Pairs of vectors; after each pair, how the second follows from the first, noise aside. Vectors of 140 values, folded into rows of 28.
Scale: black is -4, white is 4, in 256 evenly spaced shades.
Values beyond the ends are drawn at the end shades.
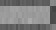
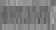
negated, shrunk.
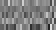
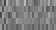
reversed, negated, shrunk.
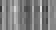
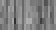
reversed, negated, shrunk.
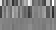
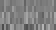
reversed, negated, shrunk.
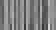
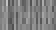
reversed, shrunk.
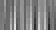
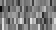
shuffled.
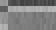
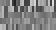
sign-scrambled.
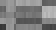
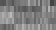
reversed, shrunk.
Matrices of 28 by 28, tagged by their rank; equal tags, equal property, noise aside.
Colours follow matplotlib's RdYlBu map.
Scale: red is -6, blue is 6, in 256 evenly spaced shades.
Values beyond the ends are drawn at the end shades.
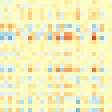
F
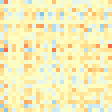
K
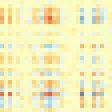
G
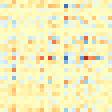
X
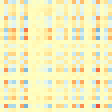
G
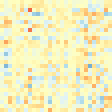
K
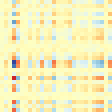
G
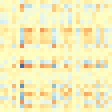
F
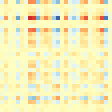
G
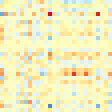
X
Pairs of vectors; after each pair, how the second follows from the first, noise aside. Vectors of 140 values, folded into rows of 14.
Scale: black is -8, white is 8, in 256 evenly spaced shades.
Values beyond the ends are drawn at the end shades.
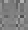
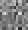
wrapped around, scaled up.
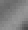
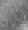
negated.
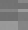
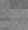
reversed, negated, shrunk.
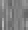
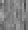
reversed, negated.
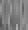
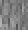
negated.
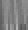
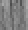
reversed, negated.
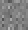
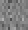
sign-scrambled.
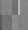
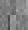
reversed, negated.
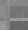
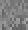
sign-scrambled.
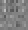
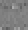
wrapped around, negated, partly zeroed.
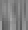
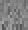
sign-scrambled.
